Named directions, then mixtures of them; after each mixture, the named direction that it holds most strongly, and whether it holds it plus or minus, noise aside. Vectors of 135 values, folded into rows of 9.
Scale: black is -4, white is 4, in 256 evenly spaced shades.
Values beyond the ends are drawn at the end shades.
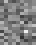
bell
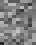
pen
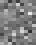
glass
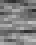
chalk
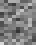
pen, minus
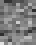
chalk, plus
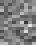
bell, plus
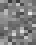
glass, plus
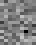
bell, minus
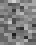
pen, minus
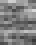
chalk, minus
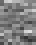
chalk, minus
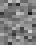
glass, minus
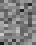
pen, plus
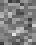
pen, plus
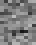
glass, minus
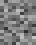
bell, minus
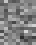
bell, plus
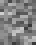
pen, plus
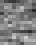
chalk, plus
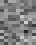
bell, minus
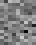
bell, minus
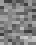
chalk, plus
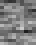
chalk, plus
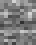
chalk, minus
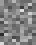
pen, minus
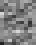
pen, plus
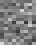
pen, minus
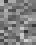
bell, minus
